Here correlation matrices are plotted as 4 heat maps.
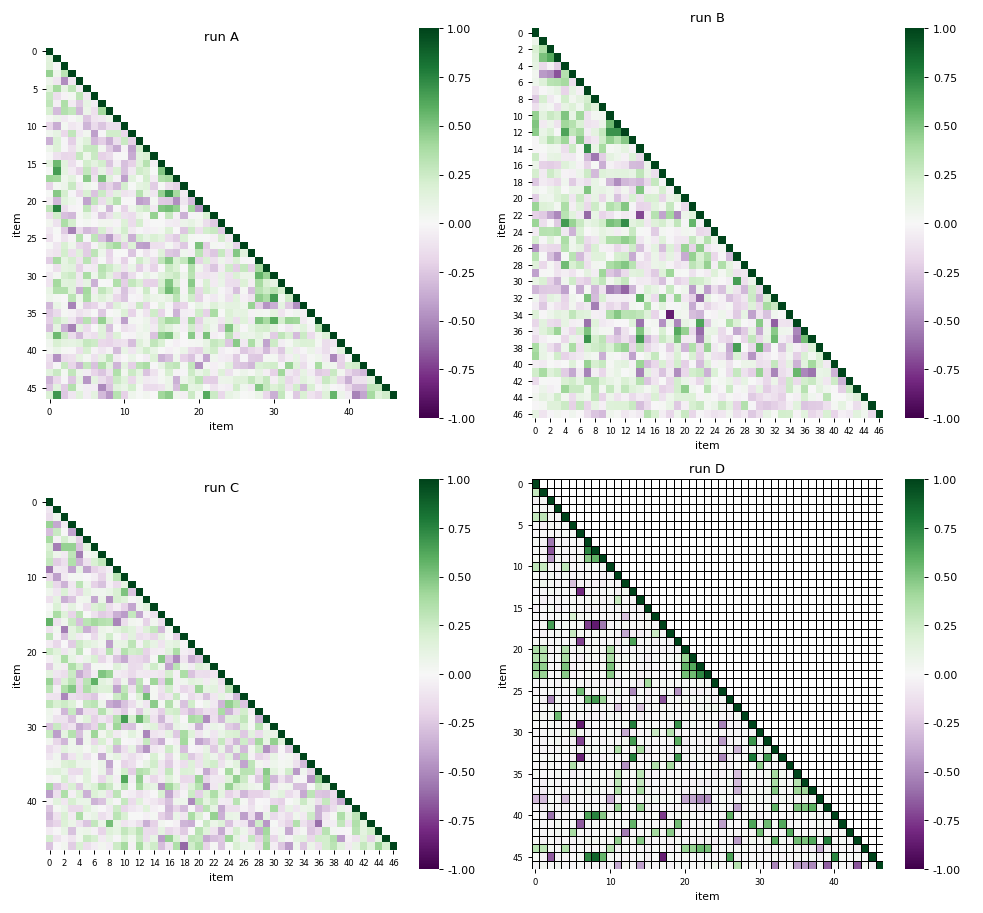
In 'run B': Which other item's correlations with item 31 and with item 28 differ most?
12
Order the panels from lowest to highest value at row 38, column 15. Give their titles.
run C, run B, run D, run A
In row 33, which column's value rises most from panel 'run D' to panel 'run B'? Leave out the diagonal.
6
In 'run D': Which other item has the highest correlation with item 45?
8
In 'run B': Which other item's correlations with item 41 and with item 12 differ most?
23
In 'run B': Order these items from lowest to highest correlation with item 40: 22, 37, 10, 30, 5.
22, 30, 10, 5, 37
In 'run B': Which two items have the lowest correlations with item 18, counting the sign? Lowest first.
34, 11
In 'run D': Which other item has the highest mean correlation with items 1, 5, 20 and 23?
22
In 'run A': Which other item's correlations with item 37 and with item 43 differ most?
3
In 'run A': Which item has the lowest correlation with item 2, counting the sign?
4
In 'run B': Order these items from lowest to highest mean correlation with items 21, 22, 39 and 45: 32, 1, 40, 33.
32, 33, 40, 1
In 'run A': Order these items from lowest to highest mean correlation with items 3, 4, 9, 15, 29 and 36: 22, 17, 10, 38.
10, 22, 38, 17
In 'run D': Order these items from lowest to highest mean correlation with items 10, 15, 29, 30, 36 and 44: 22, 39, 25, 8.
25, 8, 39, 22
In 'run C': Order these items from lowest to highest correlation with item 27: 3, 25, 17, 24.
17, 3, 25, 24
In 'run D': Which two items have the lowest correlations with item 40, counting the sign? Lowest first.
17, 2
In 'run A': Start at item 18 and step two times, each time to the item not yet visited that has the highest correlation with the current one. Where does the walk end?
28
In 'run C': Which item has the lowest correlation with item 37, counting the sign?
35
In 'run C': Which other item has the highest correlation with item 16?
0
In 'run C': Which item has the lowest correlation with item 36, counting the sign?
43
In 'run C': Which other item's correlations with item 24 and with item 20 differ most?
6
